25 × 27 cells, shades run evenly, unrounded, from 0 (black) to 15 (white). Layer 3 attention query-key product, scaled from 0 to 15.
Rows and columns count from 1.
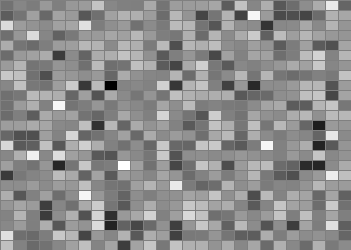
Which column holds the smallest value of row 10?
26
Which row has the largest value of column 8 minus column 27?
23
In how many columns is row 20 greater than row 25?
12
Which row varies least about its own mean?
19
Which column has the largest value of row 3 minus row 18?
1
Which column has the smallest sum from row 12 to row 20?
25
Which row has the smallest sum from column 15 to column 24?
2
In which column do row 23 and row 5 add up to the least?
14
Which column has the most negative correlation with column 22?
10
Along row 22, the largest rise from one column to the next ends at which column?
8
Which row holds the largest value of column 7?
20
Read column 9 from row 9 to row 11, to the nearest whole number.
0 10 7
